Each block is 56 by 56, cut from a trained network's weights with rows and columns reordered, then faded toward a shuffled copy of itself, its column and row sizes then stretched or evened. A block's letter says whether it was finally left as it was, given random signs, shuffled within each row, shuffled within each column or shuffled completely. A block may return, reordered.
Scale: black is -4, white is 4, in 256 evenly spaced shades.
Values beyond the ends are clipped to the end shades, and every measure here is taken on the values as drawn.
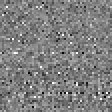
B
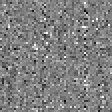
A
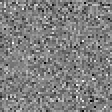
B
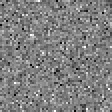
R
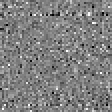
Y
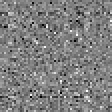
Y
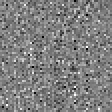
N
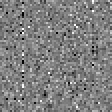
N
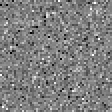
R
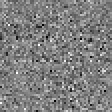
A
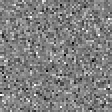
R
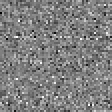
B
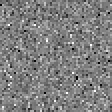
R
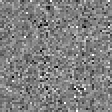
A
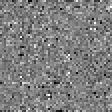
A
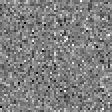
N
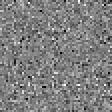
A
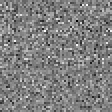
B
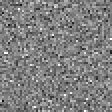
R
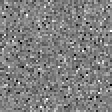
R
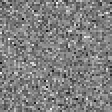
R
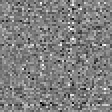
Y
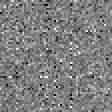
A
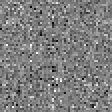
A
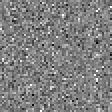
N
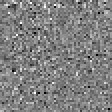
A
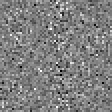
N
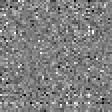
Y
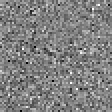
A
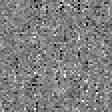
N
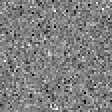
R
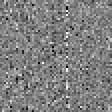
N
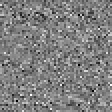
B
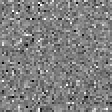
Y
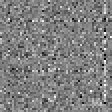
Y
